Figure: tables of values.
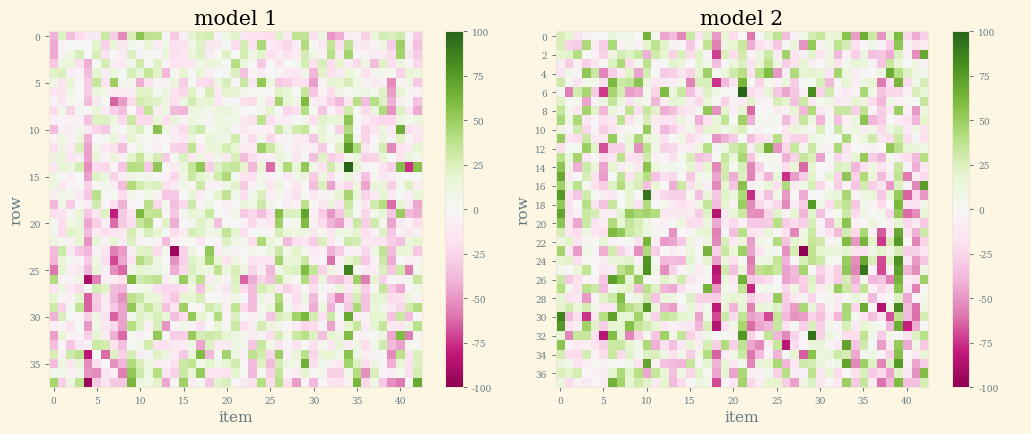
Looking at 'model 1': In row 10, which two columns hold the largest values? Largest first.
40, 12
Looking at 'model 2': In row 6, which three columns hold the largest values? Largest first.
21, 29, 12
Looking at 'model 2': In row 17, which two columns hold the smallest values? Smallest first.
22, 40
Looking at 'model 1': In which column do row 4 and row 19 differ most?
7
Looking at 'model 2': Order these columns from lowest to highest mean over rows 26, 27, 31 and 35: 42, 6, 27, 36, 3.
27, 36, 42, 3, 6
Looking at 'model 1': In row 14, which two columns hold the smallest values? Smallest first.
41, 25
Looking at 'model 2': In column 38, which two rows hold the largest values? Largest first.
4, 12
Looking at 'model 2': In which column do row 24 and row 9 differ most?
39
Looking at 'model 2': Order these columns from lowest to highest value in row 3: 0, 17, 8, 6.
8, 0, 17, 6
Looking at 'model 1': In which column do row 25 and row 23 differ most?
34
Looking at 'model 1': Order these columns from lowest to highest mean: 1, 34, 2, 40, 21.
2, 1, 40, 21, 34
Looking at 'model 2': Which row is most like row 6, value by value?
32
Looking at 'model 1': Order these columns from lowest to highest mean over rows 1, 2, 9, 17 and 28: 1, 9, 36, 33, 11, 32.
36, 33, 1, 11, 32, 9
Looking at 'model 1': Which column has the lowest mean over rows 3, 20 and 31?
4
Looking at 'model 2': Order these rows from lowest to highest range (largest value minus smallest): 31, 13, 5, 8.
13, 8, 5, 31
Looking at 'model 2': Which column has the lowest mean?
18
